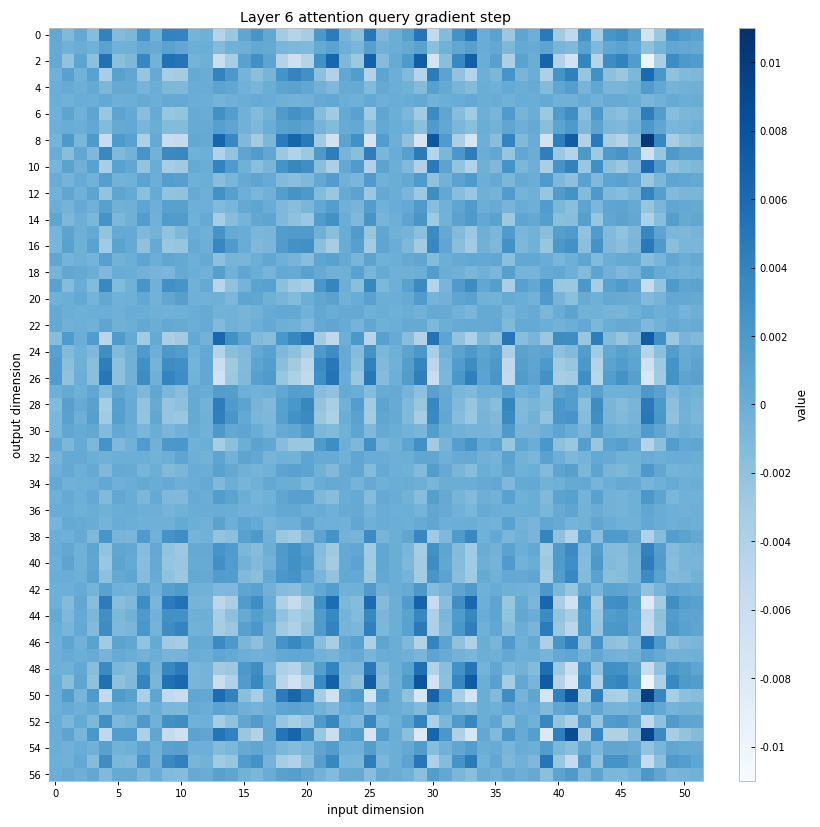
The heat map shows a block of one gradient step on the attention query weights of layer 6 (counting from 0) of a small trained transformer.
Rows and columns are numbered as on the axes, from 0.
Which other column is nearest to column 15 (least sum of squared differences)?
2
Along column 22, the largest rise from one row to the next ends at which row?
9
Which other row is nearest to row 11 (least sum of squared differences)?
13
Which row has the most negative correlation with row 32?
34
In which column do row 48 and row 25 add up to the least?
47
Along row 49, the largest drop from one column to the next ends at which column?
30
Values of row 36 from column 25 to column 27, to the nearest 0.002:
0 0 0
